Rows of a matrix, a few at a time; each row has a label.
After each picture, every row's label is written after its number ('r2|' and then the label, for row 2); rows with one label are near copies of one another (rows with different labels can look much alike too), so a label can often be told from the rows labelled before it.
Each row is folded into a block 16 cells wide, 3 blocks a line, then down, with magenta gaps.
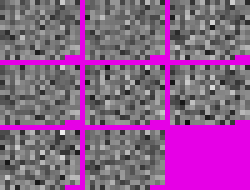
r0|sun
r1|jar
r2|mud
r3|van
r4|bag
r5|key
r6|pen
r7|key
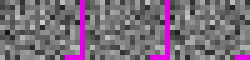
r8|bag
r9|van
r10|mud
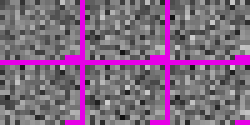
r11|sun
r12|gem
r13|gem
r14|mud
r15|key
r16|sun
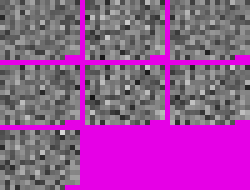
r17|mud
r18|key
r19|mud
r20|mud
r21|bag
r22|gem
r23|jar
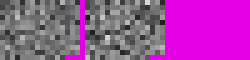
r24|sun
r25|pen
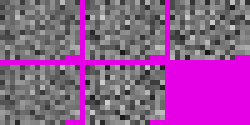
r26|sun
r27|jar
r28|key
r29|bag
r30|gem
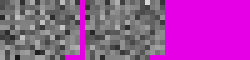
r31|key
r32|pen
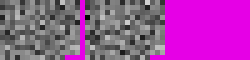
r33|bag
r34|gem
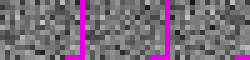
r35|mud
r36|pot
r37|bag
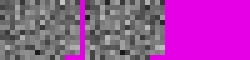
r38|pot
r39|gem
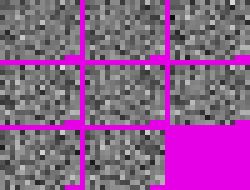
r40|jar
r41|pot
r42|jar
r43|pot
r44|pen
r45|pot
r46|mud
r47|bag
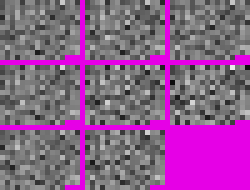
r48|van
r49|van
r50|bag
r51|pot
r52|key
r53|pen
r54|jar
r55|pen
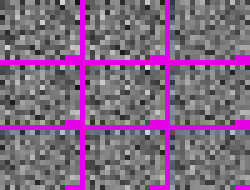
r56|gem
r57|mud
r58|van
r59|gem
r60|jar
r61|jar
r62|gem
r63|pen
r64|sun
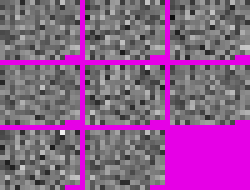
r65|pot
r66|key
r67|bag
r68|van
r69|pen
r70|sun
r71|pen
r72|van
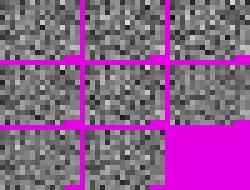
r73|pot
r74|bag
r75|gem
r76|pot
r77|gem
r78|gem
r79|key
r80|key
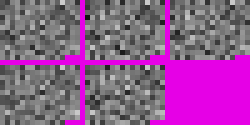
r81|pen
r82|sun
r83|sun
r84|pot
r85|gem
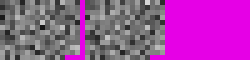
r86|bag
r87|jar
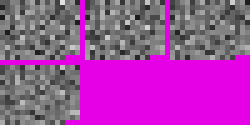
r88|pen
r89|key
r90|pen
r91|sun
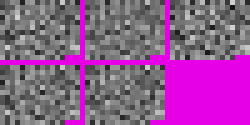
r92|gem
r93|mud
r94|sun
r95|mud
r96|gem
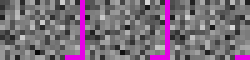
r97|key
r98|jar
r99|key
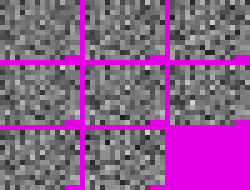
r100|mud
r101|mud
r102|key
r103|pen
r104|mud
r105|key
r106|gem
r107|bag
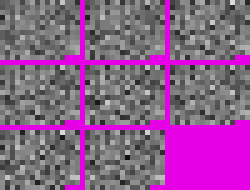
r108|pen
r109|gem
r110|pen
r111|van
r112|key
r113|sun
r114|pot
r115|van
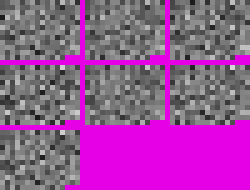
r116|jar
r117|sun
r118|bag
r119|pot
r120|pot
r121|pot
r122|pen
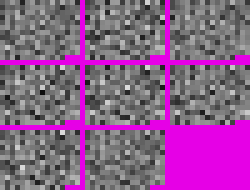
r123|mud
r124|gem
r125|pen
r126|bag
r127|mud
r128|pot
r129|pot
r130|van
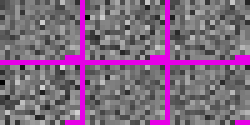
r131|pen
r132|jar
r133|pen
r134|mud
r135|bag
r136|pot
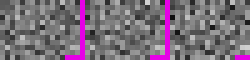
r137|gem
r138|van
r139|bag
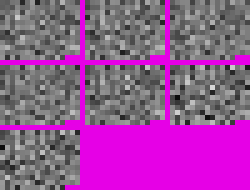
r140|pot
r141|van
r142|key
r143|mud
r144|van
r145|mud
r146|key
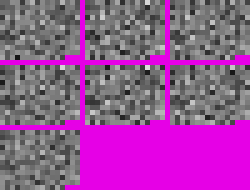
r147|key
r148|sun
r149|pot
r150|pen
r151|pot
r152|mud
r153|key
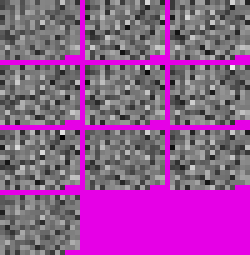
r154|pen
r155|van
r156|van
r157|gem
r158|jar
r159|pen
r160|jar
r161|sun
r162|key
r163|jar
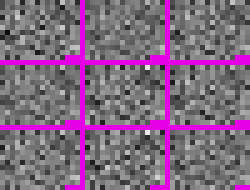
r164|sun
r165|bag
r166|sun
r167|pot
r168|pen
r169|mud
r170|sun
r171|pen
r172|bag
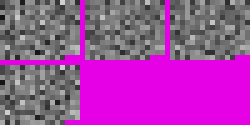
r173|gem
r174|pot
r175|mud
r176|gem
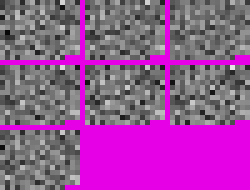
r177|sun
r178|van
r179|van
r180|pen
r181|gem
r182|pen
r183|gem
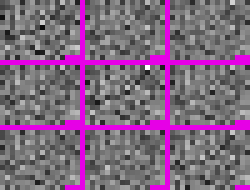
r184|van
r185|key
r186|sun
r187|gem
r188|pen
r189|van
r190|gem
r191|mud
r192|bag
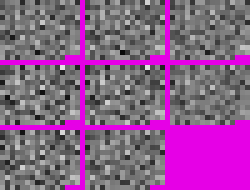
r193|key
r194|van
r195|van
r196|jar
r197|gem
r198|jar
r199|gem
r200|bag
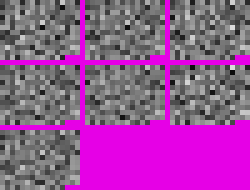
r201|mud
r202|bag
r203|sun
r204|bag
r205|jar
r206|bag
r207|mud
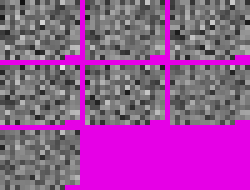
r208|mud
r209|pen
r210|van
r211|pot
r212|key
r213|jar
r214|sun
